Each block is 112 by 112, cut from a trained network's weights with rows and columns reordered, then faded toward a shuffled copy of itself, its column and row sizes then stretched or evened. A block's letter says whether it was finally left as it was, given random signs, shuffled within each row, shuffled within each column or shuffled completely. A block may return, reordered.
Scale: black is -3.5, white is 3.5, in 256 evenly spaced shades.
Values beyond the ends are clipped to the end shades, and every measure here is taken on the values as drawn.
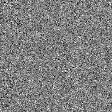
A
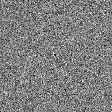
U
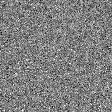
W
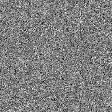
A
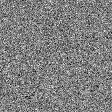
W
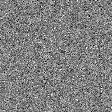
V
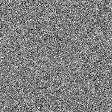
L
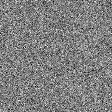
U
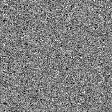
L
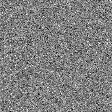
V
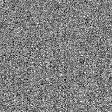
L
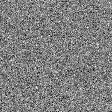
V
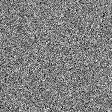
U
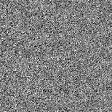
L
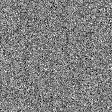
V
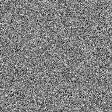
A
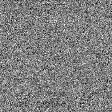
L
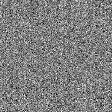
L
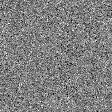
V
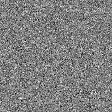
A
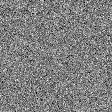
W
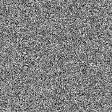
A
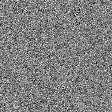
A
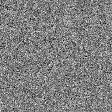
V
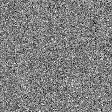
V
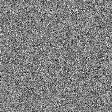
A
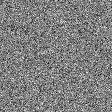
W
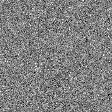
V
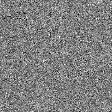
A
